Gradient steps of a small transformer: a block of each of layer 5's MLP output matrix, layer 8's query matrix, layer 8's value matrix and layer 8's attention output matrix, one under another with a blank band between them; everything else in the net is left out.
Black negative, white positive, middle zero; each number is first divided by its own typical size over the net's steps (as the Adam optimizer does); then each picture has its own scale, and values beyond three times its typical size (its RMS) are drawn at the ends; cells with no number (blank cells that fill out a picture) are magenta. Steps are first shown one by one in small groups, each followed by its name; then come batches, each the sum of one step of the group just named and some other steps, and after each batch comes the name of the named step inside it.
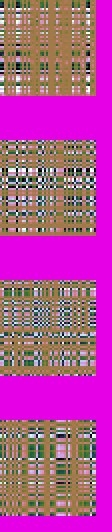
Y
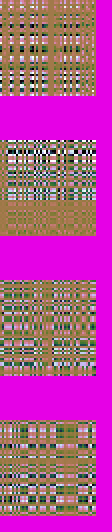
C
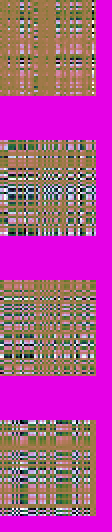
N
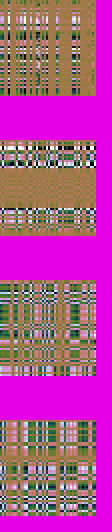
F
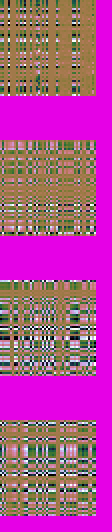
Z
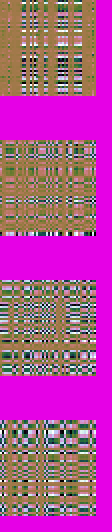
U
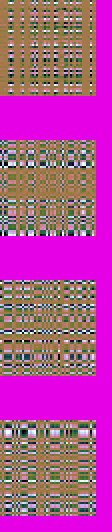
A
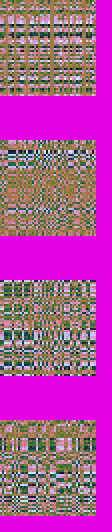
C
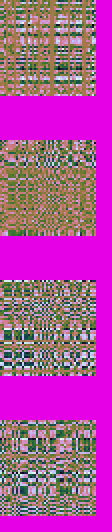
N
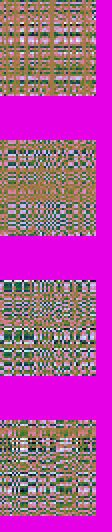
C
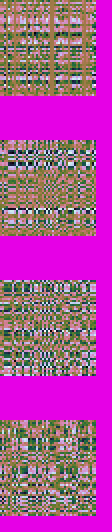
F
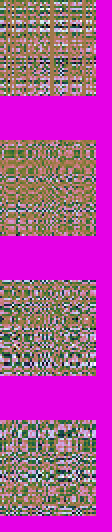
Z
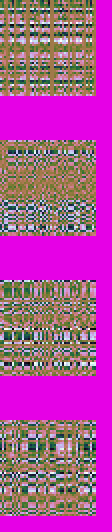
C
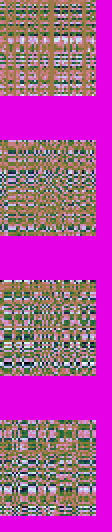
C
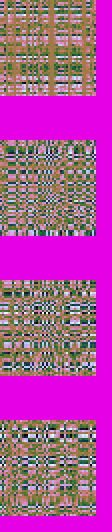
U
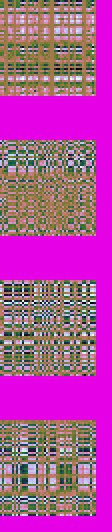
Y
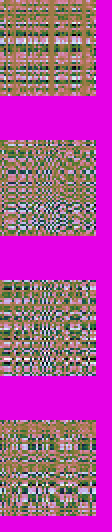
Z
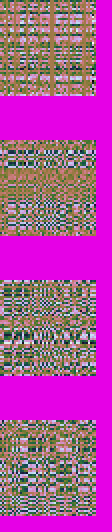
Z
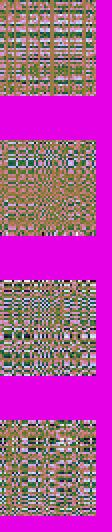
U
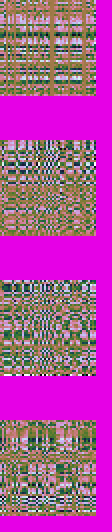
F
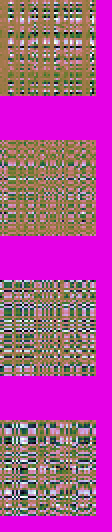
A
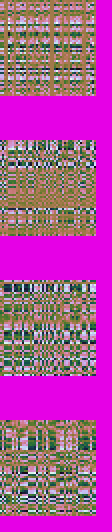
F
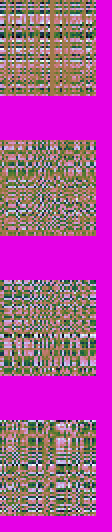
F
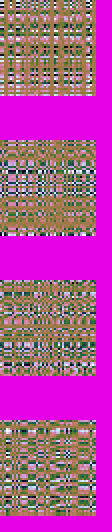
A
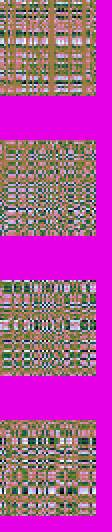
U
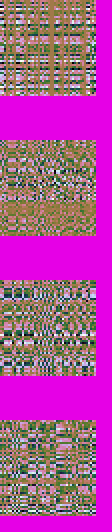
Y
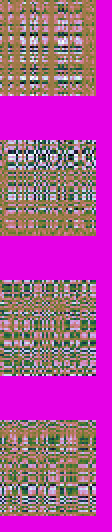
C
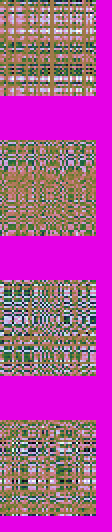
U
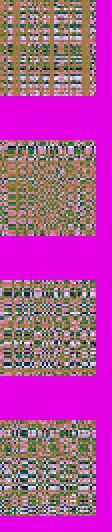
N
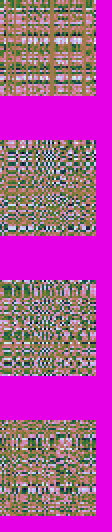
Y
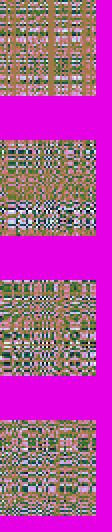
Z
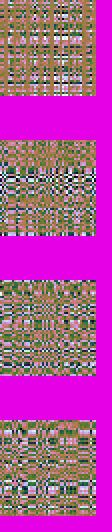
A
